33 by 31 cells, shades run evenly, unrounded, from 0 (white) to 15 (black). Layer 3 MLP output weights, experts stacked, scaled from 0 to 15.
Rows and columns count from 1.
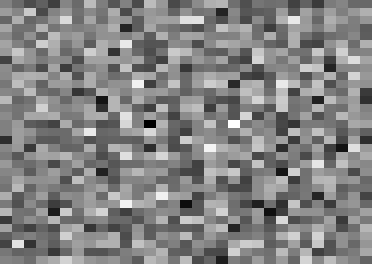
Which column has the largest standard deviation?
24
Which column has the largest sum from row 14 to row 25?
9
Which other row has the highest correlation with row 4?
27
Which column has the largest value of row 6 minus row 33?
26
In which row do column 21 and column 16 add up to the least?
15
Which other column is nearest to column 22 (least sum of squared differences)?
2
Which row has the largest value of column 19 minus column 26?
33
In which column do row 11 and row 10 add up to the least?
12
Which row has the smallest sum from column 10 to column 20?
20
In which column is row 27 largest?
23
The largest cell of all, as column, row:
13, 16
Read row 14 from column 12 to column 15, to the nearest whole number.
9 11 4 9
